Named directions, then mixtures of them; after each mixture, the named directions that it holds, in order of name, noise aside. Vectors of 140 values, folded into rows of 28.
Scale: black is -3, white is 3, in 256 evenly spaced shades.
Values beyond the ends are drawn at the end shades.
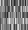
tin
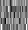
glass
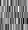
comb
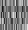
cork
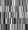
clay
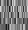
clay, comb.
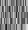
comb, cork, tin.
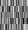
comb, cork.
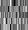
clay, glass, tin.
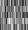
tin.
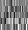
glass, tin.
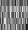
cork, glass.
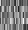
comb, cork, tin.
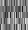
cork, glass, tin.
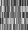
cork, tin.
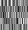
comb, cork.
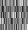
cork.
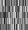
clay, cork, tin.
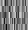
clay, cork, tin.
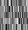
comb, tin.
